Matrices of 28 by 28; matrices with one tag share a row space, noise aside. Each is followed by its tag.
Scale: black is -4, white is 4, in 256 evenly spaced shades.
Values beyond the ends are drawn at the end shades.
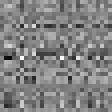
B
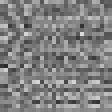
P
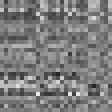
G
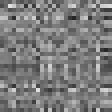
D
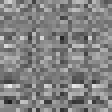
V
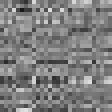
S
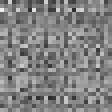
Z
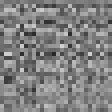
B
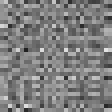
P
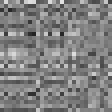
G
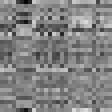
S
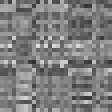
S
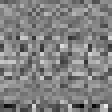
V
